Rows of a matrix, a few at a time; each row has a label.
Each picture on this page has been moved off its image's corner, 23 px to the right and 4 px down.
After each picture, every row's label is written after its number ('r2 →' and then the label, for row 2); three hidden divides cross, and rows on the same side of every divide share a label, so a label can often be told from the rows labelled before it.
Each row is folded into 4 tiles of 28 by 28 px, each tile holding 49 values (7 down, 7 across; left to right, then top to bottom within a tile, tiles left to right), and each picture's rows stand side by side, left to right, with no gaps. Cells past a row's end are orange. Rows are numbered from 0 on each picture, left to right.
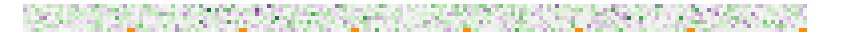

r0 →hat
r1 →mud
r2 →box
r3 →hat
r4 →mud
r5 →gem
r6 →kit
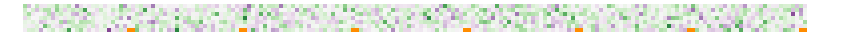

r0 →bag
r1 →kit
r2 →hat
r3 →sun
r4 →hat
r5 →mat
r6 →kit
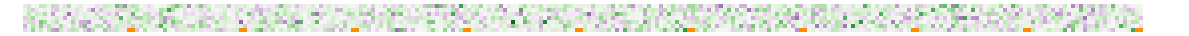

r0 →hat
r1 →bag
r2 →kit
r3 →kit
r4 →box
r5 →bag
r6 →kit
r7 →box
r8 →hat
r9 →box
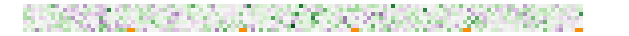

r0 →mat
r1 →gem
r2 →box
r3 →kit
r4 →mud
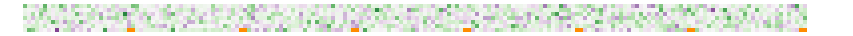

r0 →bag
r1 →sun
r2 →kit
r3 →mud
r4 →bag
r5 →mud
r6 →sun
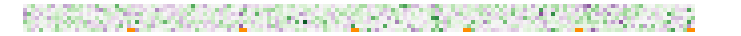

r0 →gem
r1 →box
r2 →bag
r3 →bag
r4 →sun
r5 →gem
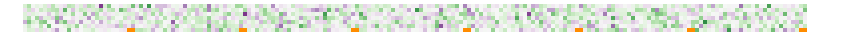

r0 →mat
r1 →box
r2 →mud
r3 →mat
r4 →sun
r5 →kit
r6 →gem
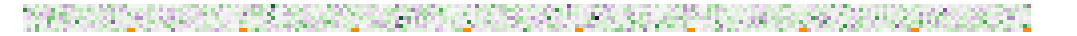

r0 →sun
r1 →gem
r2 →hat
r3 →kit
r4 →mat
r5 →gem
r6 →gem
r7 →hat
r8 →box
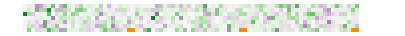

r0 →bag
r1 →kit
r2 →hat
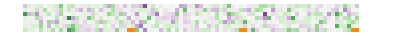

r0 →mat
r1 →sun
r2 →gem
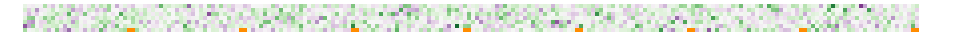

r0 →sun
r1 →mat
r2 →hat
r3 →hat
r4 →box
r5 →mud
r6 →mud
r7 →bag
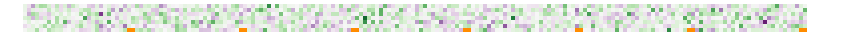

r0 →sun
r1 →kit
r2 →hat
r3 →hat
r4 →kit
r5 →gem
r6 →mud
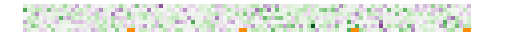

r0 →bag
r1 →bag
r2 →box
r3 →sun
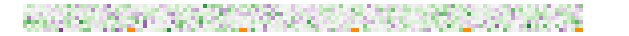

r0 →box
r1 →box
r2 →box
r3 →kit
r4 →gem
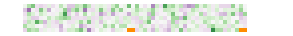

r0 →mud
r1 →bag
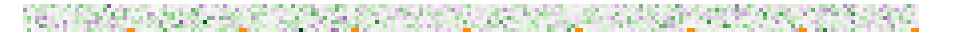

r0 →hat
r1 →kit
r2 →mud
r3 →hat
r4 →mud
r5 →hat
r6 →hat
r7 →sun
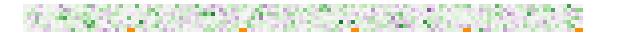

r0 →box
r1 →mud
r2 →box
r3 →kit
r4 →mud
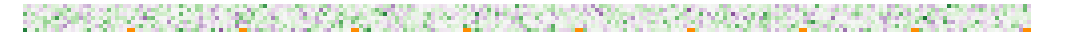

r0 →sun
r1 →bag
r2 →gem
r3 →mud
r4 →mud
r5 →sun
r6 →gem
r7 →box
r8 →mat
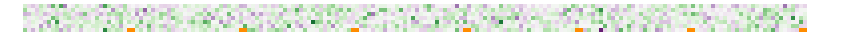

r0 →sun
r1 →box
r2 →kit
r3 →mat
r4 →bag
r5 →mud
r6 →gem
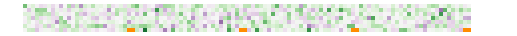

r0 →mud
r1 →bag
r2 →mud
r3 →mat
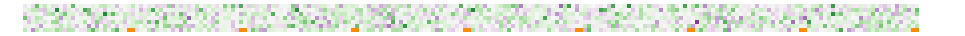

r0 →sun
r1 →box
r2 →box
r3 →kit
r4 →bag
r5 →bag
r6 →bag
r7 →box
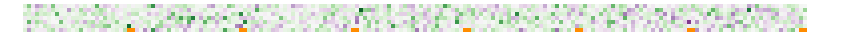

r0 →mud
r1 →sun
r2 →mat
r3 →mat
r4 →kit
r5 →bag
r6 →mud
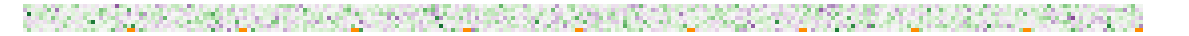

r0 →box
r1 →box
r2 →bag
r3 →mat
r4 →mud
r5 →box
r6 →bag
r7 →kit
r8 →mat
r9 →mat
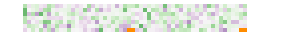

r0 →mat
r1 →bag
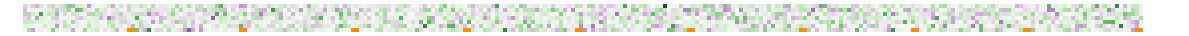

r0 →box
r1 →sun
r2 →sun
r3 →kit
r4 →gem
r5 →box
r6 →mud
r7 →gem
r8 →box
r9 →sun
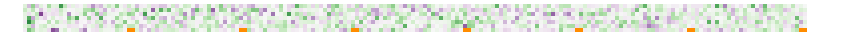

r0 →mat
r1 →sun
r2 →sun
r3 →sun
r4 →mud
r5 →hat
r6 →gem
